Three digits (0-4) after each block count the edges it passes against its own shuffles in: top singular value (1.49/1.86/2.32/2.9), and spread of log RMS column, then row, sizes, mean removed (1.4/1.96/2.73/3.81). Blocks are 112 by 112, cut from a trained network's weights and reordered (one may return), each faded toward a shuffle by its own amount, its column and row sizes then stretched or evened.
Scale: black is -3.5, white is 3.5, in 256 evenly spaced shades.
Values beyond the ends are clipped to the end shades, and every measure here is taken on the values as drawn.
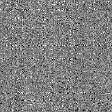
0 2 3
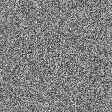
0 0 0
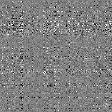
0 3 4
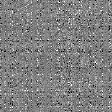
1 4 1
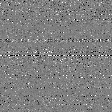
2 0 3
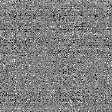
1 3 2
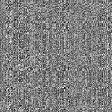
3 3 1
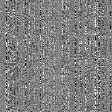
2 4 0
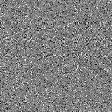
2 1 1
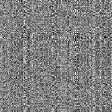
3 3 2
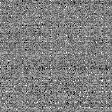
1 3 2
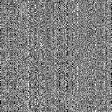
3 3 0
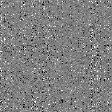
1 3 2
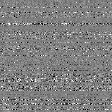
0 1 4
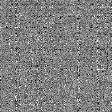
0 3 2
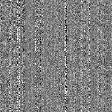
2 4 0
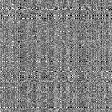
3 1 3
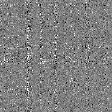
1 3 2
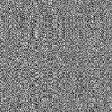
3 2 0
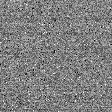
0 1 0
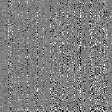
3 4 1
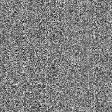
1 2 1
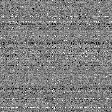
2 2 3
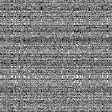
4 3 1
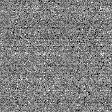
1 2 1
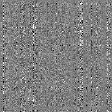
0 4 2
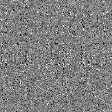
1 2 1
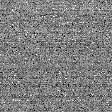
1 1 2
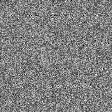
0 0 2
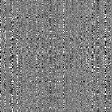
3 4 2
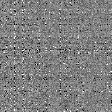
1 3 2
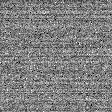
2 0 0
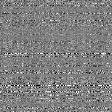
1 0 4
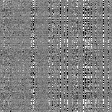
4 4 0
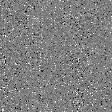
0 2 0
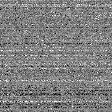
3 1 3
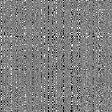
3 4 2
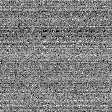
3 0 2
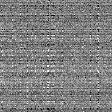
4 3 2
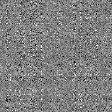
0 3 2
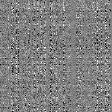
1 4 1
